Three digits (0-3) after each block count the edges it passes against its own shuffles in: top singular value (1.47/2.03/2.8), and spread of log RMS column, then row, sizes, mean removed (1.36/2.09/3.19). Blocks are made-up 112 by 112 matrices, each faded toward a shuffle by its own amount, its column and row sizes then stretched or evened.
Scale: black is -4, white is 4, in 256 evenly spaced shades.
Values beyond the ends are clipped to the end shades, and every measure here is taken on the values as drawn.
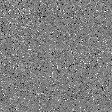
0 1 1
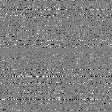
2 0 3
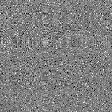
2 0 1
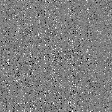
0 2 1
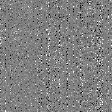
1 3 0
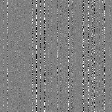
2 3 0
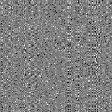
3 2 0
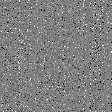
0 2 0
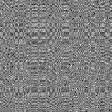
3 0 1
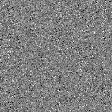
1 1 0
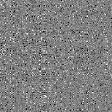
2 2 1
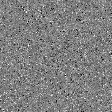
0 1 0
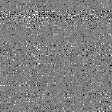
1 2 3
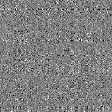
2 1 2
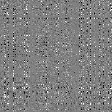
2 3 2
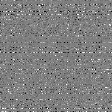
1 1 3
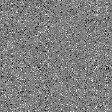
0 2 1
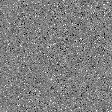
0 1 0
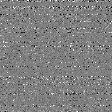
0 1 3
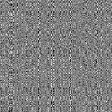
3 3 0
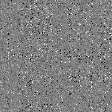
0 2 1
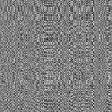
3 3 0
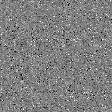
1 1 1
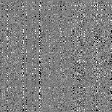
1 3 2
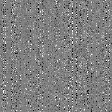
2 3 0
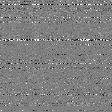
2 0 3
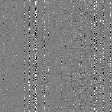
2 3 0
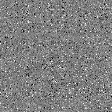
1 1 1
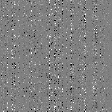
1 3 1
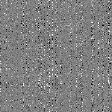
0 3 1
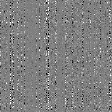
1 3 1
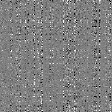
2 3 2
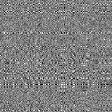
3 2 3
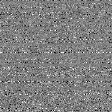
0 0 3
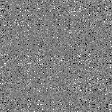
0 2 2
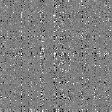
2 3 2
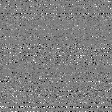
0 0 3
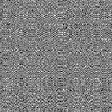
3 0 2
